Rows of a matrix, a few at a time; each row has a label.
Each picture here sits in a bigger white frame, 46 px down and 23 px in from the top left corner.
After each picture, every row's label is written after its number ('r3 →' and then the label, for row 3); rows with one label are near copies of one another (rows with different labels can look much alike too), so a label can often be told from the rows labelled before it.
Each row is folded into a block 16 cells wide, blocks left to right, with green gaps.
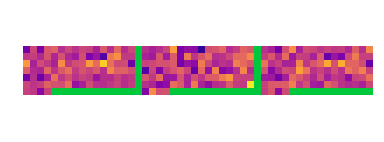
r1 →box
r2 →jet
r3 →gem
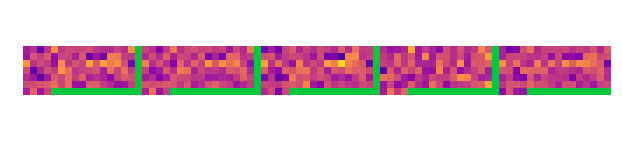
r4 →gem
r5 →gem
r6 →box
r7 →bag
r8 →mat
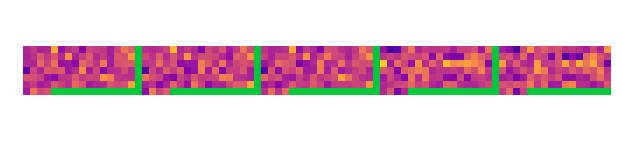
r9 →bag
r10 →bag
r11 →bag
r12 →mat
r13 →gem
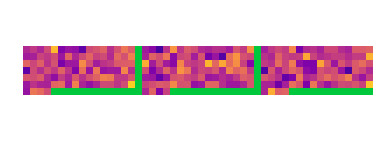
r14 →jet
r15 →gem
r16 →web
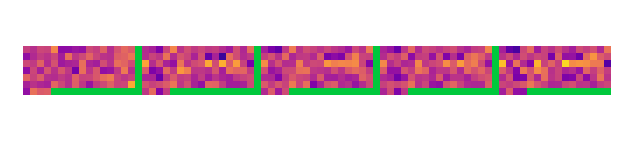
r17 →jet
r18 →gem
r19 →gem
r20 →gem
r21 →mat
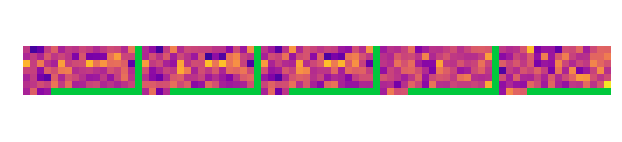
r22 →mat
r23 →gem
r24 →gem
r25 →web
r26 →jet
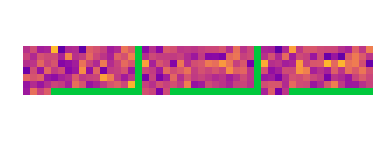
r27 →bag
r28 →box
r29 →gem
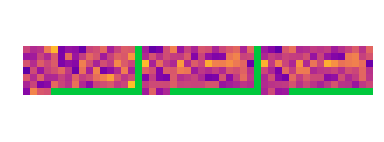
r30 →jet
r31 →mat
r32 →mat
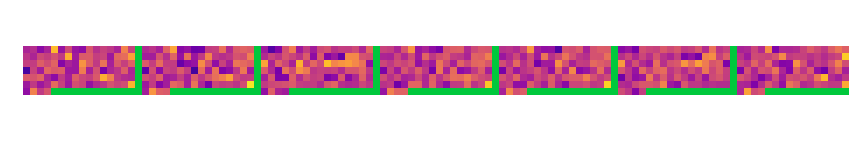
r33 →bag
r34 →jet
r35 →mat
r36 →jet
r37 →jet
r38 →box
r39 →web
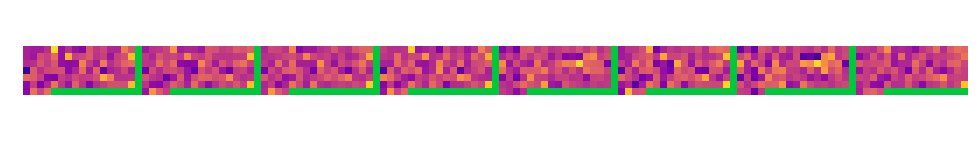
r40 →bag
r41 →web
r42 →web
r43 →bag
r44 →box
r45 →web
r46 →box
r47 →jet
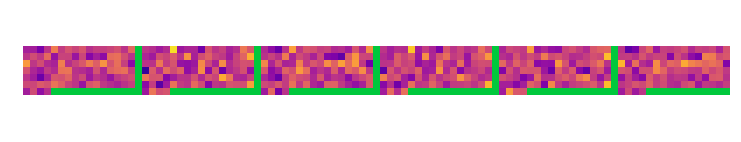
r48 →gem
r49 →bag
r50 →gem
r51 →bag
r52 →web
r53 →mat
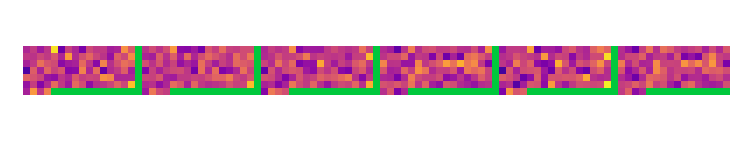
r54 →bag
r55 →jet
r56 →web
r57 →gem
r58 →web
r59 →gem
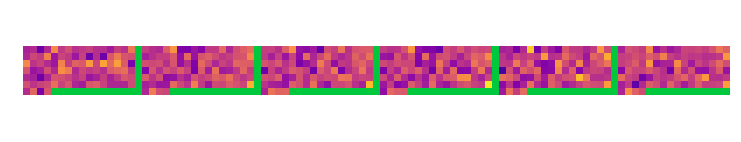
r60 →gem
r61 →jet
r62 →jet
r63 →jet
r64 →bag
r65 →web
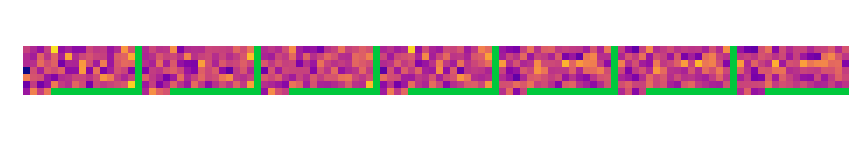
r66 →bag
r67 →web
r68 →jet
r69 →bag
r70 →gem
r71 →gem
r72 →mat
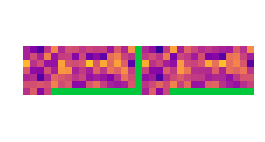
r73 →gem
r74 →gem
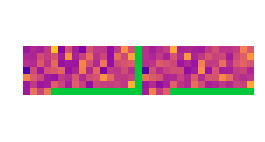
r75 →bag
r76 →bag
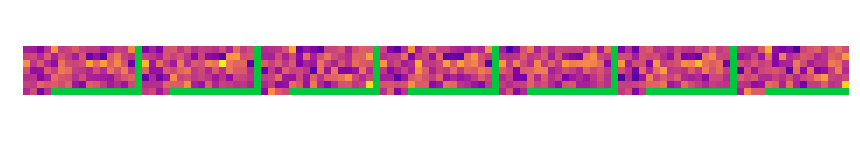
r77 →gem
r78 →box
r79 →jet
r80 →gem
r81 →mat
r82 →box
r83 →jet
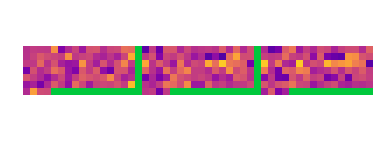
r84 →web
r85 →box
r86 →mat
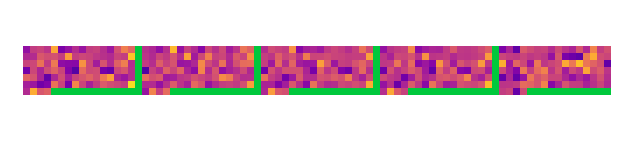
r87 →web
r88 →bag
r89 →web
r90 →web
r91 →box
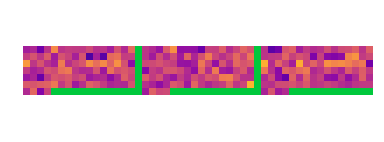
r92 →gem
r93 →jet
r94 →mat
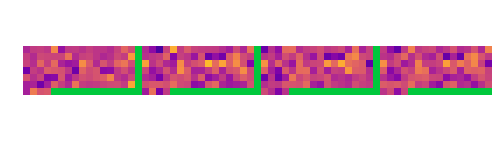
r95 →web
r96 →gem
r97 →box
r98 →gem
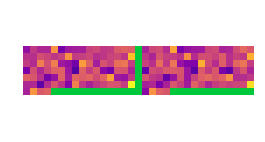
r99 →web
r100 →web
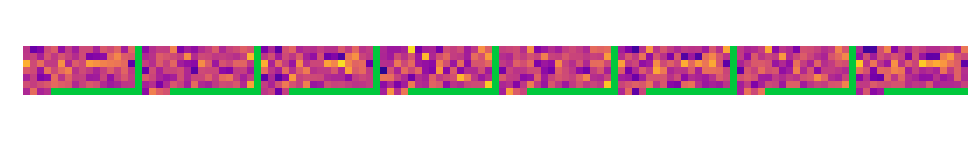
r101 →mat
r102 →web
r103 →box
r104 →bag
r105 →web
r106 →gem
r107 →bag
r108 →mat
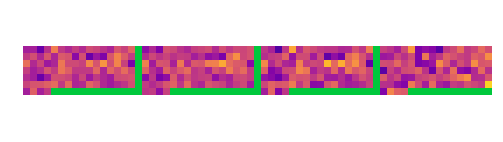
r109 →gem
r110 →box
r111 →gem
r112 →jet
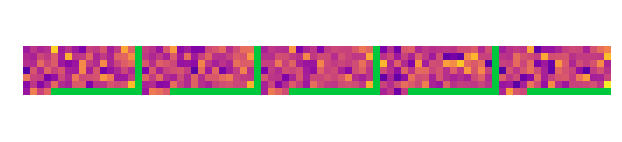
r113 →bag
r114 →jet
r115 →web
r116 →box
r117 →web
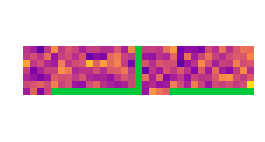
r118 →gem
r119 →jet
